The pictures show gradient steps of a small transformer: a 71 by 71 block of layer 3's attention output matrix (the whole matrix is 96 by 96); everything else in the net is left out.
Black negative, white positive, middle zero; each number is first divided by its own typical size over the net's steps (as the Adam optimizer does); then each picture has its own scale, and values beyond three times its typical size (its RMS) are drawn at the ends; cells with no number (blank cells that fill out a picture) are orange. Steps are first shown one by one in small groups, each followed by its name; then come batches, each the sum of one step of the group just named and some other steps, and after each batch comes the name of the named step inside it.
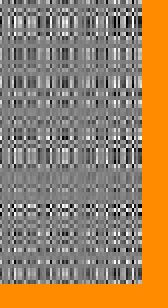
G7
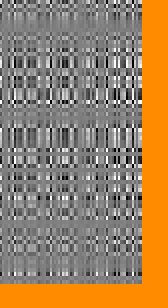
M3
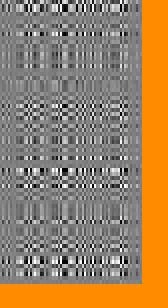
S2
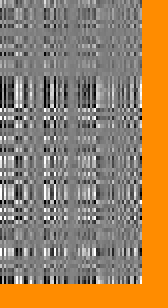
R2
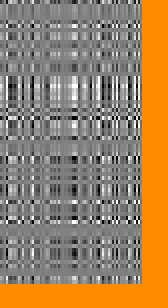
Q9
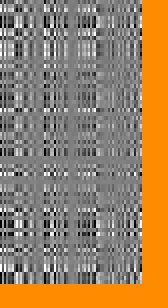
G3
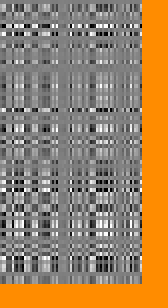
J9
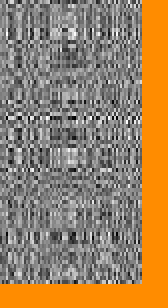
Q9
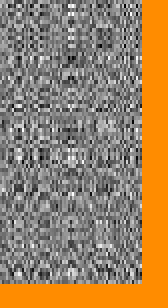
J9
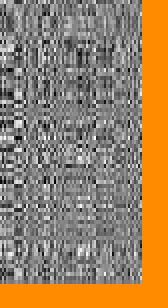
R2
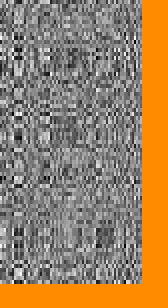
S2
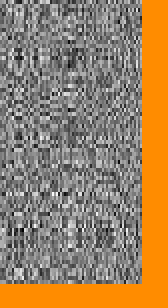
G7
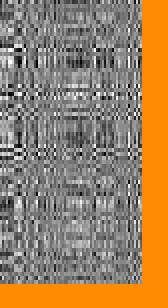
Q9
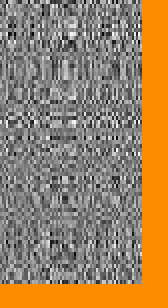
Q9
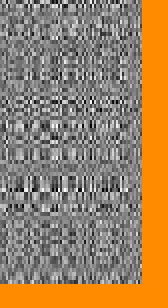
J9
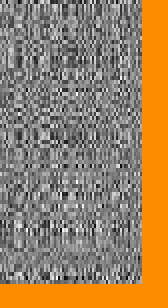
G3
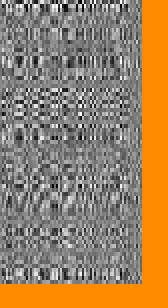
S2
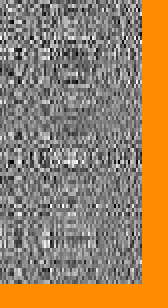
G7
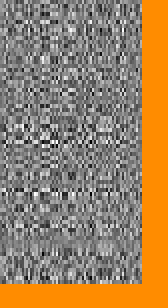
J9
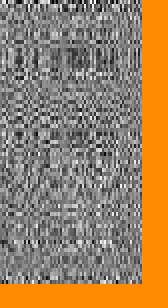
S2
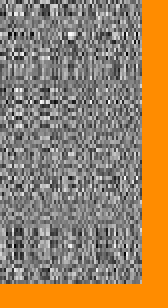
R2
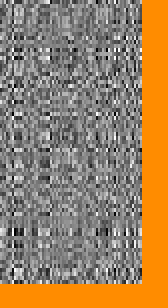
G7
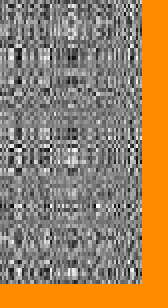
G7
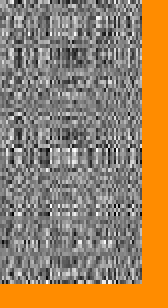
G7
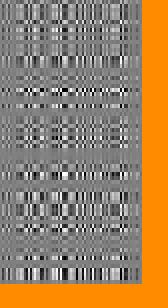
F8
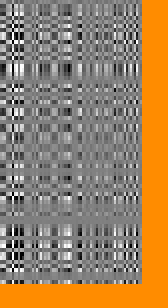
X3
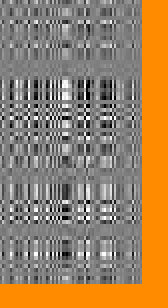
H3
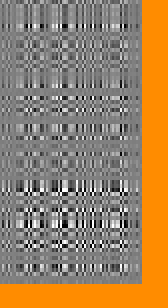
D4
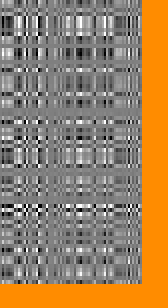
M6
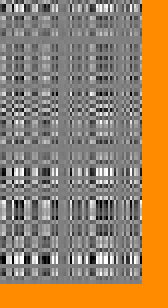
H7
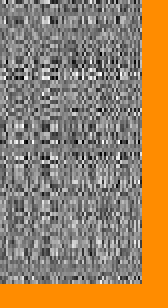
H7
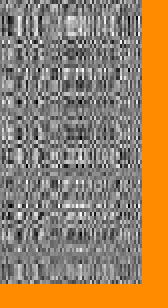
M6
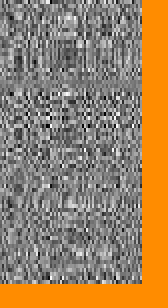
H3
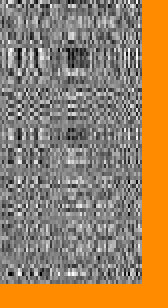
M6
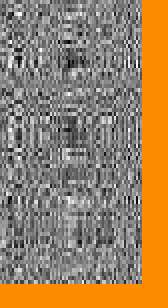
X3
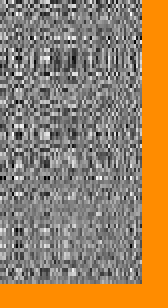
X3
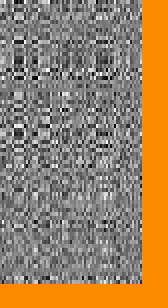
H3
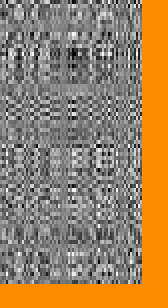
H7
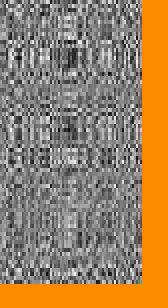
X3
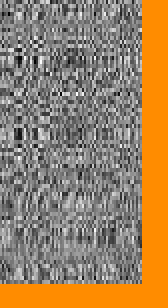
F8
